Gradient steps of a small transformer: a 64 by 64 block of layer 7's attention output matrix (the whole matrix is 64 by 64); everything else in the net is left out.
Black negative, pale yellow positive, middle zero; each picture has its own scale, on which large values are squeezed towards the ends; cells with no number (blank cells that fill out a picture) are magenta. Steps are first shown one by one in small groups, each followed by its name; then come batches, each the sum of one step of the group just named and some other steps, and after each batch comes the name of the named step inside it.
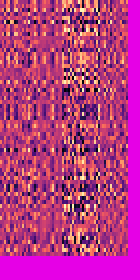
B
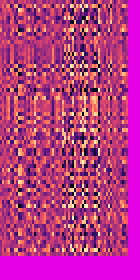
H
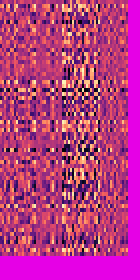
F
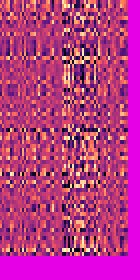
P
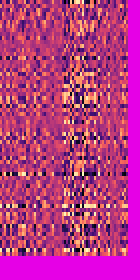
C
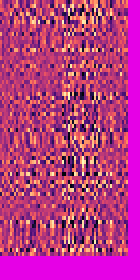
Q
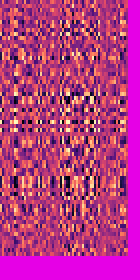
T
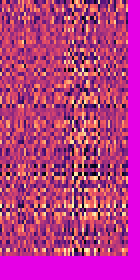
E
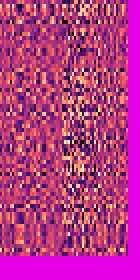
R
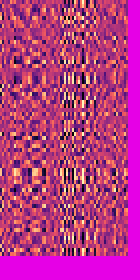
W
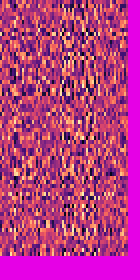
T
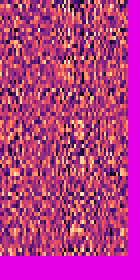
W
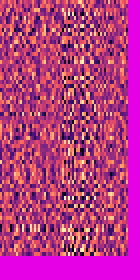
B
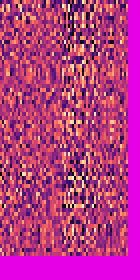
Q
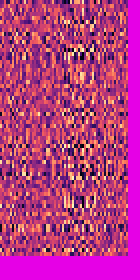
C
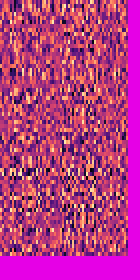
R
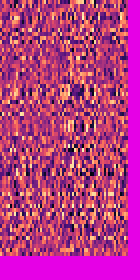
C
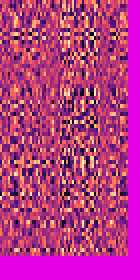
Q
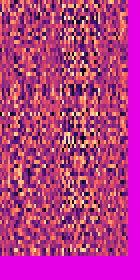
H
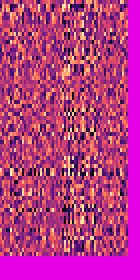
P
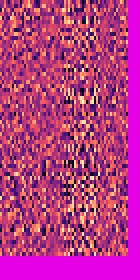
E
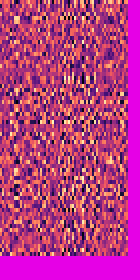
W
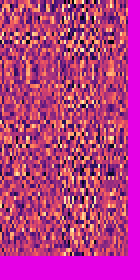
E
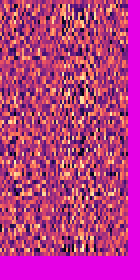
R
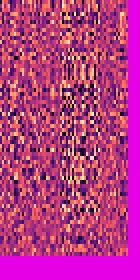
F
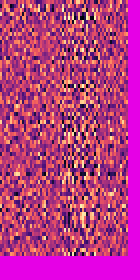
E
